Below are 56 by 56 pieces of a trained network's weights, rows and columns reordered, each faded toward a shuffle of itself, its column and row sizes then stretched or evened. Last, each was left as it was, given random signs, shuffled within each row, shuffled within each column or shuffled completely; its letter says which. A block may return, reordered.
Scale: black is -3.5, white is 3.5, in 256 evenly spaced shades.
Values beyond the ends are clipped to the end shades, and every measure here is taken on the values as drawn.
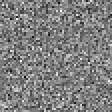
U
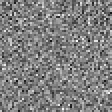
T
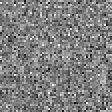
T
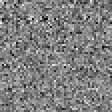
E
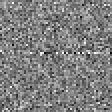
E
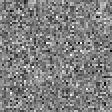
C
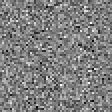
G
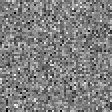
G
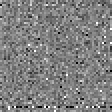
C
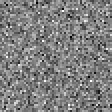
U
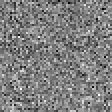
G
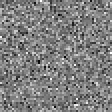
U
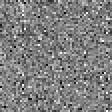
G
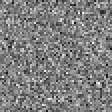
E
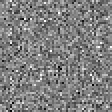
T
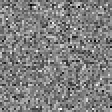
E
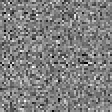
T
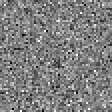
U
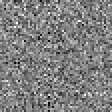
C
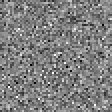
U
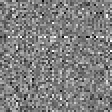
T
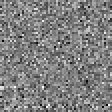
C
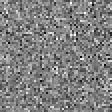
C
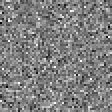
U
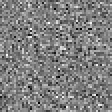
T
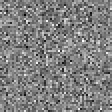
C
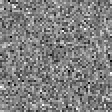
U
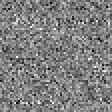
E
